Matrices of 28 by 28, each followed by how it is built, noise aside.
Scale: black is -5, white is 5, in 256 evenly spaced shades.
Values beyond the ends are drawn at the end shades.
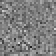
lower triangular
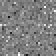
sparse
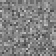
noise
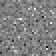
sparse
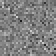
diagonal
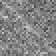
Toeplitz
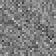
Toeplitz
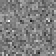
uneven rows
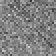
Toeplitz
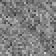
Toeplitz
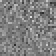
upper triangular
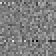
uneven rows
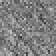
Toeplitz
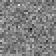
noise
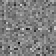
uneven rows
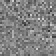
upper triangular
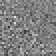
lower triangular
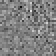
upper triangular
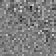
upper triangular
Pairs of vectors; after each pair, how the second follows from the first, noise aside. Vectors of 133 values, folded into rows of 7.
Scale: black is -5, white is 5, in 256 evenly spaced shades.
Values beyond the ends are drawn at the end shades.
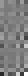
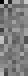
reversed, negated.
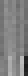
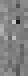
wrapped around, partly zeroed.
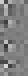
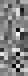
wrapped around, negated, scaled up.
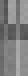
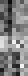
reversed, negated, scaled up.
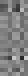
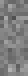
reversed, negated, shrunk.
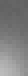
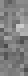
wrapped around, partly zeroed.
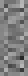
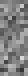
sign-scrambled.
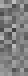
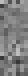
wrapped around, partly zeroed.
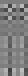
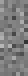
wrapped around, partly zeroed.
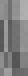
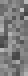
sign-scrambled.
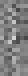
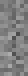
reversed, negated, shrunk.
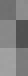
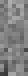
wrapped around, partly zeroed.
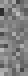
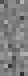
wrapped around, partly zeroed.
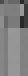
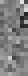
sign-scrambled.
